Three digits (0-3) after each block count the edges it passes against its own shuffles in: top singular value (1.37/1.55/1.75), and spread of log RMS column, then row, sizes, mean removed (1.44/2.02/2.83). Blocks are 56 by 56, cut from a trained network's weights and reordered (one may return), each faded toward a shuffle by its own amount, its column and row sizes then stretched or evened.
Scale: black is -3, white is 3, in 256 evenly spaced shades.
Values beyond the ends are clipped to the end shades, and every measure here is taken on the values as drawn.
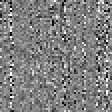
1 3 0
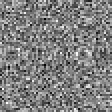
3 0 0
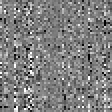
1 3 1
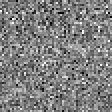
1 1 1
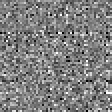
1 1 2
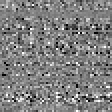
2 1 3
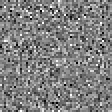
0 1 1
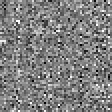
0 2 0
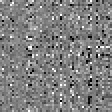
2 3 1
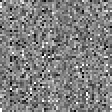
0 2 0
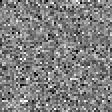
0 0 1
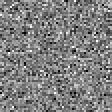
0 0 0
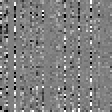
3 3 1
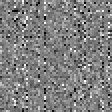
0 3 0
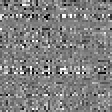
3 2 3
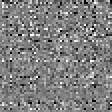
1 2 3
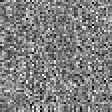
2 1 0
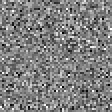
1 0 2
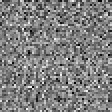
3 0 1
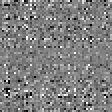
0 2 3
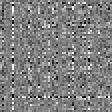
3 3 2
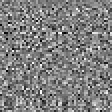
3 0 2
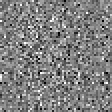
2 2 1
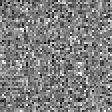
2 2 0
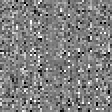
0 3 1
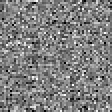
1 0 1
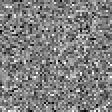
0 0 1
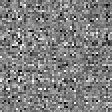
3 2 2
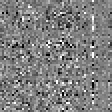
1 3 2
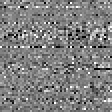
1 0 3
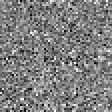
1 1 1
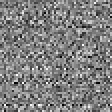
3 0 2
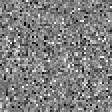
0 0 0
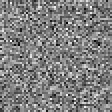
2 1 0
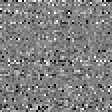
0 0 3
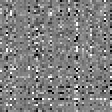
2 3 2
